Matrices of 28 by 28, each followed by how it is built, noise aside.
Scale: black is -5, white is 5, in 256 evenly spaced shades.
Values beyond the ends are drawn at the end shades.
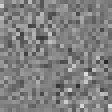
block diagonal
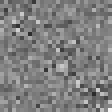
block diagonal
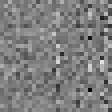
uneven columns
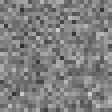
noise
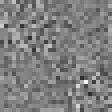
block diagonal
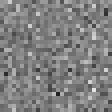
uneven columns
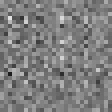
low rank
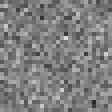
noise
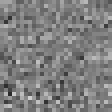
low rank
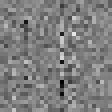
uneven columns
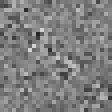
block diagonal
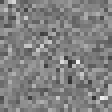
block diagonal
